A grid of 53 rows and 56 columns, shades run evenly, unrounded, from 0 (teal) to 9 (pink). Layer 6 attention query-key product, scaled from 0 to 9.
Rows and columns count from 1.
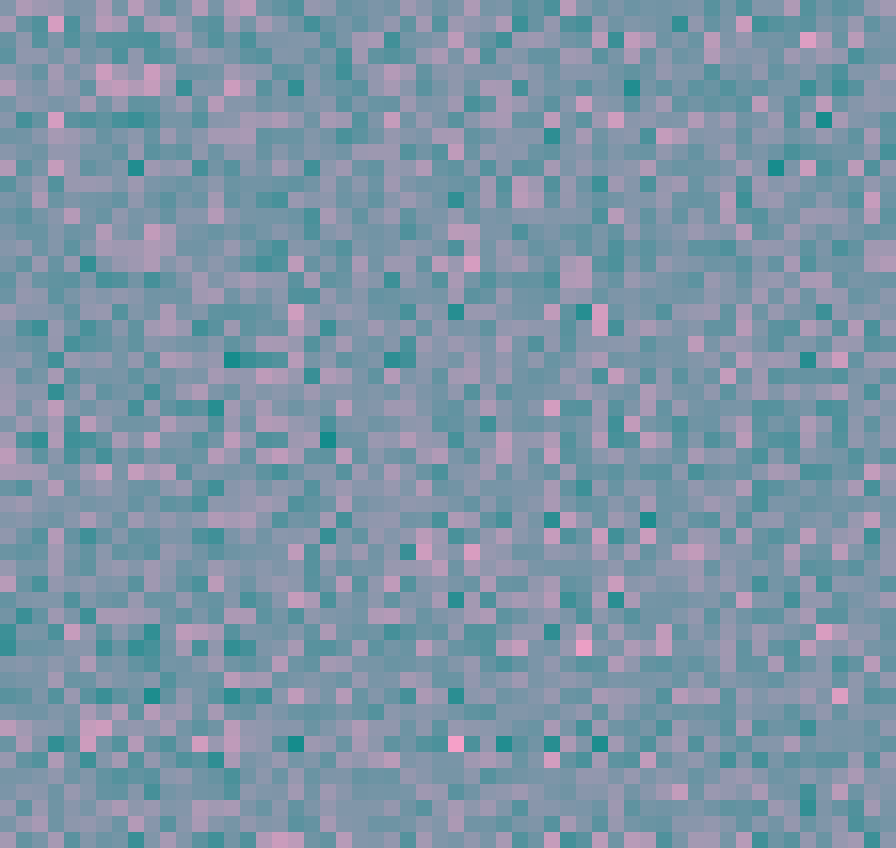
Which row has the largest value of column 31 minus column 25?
23
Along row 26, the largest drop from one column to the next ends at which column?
36
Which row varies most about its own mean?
47
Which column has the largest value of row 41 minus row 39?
37
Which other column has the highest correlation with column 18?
22
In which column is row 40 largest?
52
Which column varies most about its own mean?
35
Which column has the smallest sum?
20
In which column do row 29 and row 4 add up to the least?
54
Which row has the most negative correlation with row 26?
40
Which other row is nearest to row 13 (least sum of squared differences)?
12
